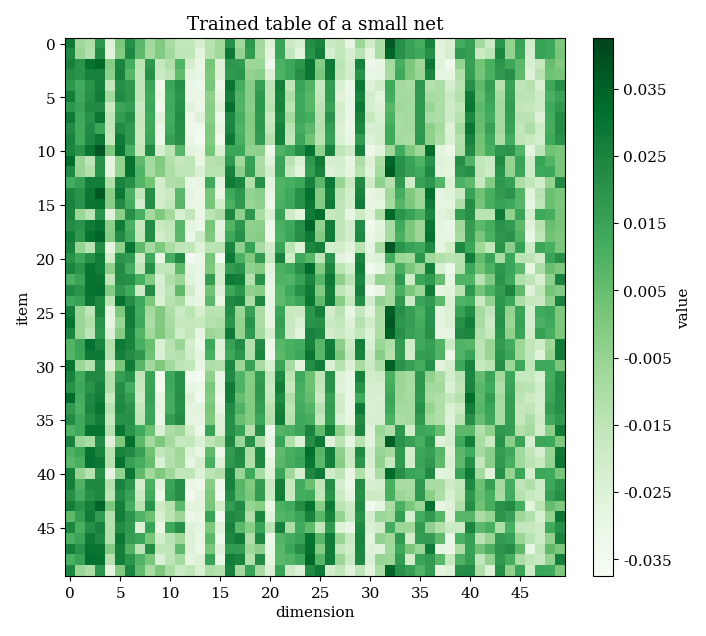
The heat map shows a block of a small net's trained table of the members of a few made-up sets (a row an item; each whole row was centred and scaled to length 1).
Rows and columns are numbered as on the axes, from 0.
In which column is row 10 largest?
3
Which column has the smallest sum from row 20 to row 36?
13
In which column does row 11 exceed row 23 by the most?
32
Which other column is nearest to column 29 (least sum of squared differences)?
2
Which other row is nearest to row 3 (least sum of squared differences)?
47
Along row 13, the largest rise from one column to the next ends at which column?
16
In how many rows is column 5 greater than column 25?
37
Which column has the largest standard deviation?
26
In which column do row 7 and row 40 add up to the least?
28
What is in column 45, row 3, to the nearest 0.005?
0.005
